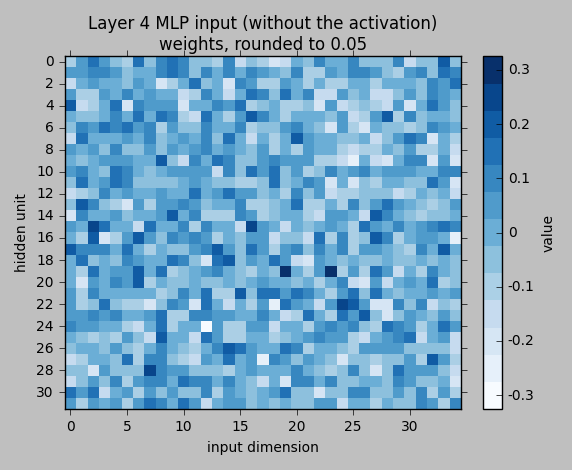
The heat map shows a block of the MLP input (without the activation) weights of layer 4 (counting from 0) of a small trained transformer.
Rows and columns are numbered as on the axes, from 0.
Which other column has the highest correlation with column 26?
31
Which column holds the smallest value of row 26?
34
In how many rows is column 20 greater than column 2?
14
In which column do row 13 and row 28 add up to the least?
5
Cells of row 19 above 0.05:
8
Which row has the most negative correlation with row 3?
13
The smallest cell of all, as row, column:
24, 12
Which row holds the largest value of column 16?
15
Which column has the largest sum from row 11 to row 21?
2
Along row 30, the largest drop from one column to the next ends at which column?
3
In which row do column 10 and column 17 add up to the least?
27
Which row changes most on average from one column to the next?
22
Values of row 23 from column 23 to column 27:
-0.1 0.15 0.05 0.2 -0.05
